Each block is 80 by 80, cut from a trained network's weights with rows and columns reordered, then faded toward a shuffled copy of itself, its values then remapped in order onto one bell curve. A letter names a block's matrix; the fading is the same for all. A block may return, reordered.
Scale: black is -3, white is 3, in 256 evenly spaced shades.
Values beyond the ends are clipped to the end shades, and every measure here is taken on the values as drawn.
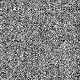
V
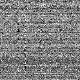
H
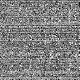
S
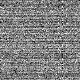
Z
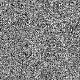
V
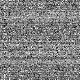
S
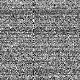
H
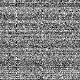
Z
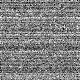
Z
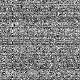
H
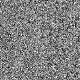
V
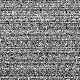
Z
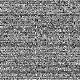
H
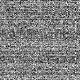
S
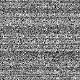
H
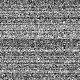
Z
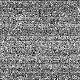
S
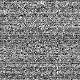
S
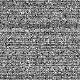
H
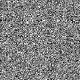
V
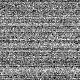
Z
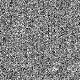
V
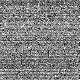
H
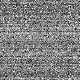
S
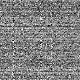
S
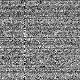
H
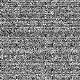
H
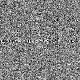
V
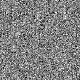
V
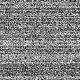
Z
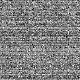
H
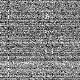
Z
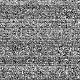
S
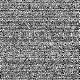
H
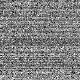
H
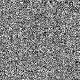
V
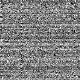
H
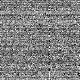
H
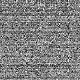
S
